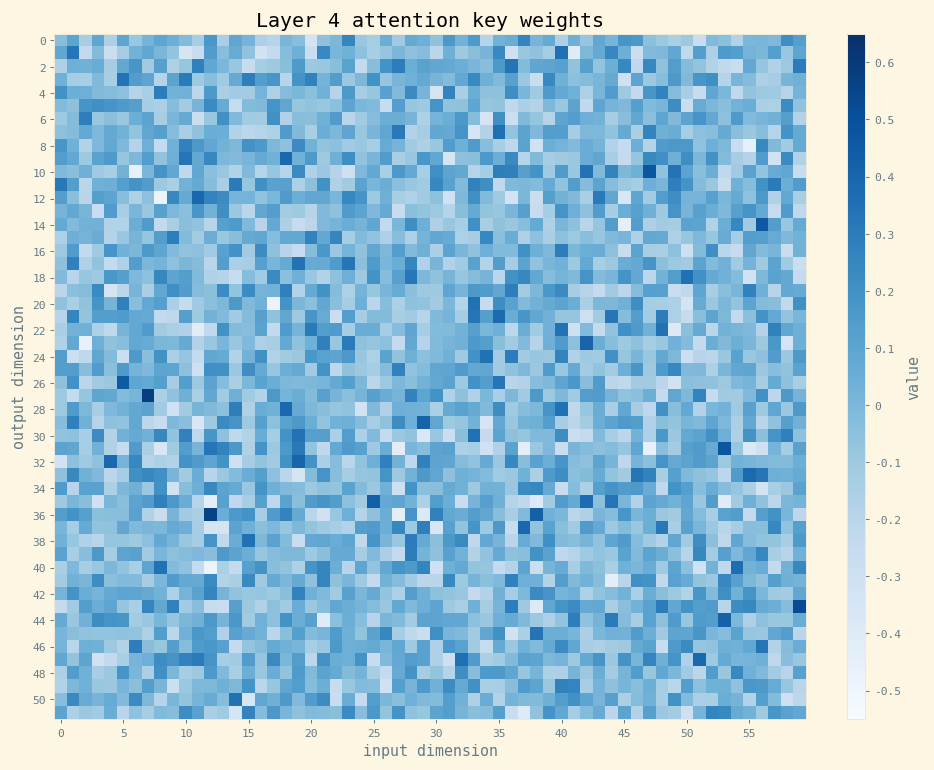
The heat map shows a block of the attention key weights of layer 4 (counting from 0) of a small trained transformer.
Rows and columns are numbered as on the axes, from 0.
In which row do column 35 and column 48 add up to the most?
21
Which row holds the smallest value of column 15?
50
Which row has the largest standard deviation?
31
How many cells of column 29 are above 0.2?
4
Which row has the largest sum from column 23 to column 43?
2
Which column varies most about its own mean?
12
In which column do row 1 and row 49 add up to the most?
40
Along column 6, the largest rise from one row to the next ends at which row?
11
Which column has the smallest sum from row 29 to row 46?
34
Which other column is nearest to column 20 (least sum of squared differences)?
16
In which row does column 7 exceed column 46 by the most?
27
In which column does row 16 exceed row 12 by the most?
8
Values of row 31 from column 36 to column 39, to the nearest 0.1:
0.1 -0.4 -0.1 0
